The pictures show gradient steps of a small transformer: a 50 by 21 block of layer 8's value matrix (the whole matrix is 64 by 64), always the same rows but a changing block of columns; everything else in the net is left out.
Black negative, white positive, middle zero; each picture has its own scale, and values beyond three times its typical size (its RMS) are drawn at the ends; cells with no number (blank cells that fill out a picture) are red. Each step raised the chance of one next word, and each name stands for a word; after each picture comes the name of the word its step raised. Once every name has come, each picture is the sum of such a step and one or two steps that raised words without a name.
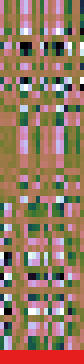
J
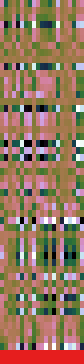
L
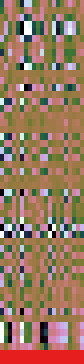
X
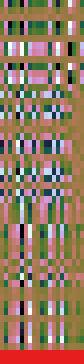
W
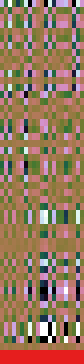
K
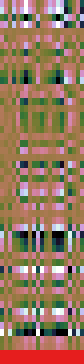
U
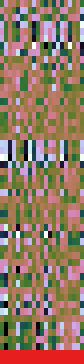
U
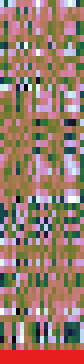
X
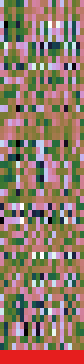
L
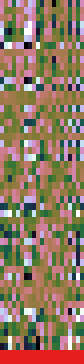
J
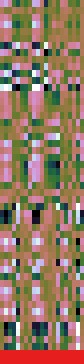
K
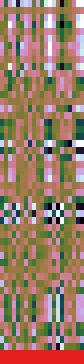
L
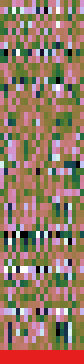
U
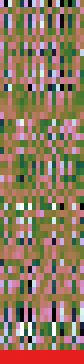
K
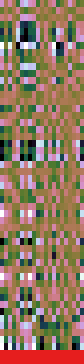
J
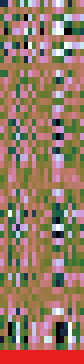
X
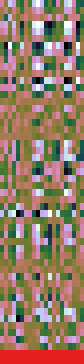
W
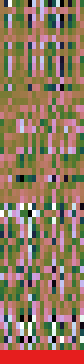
K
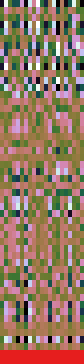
W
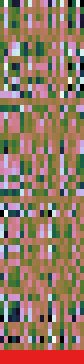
W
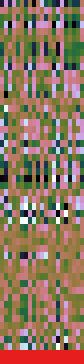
L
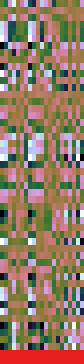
K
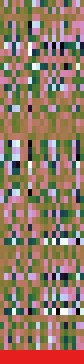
W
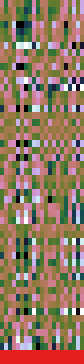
L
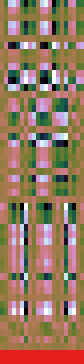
W
